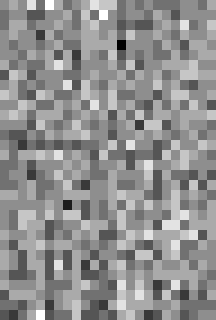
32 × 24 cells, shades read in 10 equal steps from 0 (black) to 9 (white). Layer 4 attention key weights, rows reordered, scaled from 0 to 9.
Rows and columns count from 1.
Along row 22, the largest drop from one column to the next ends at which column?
10
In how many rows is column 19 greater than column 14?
14
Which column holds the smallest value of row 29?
18
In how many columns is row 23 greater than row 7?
14
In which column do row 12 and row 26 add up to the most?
16
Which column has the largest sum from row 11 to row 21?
20
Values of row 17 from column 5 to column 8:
5 5 5 6
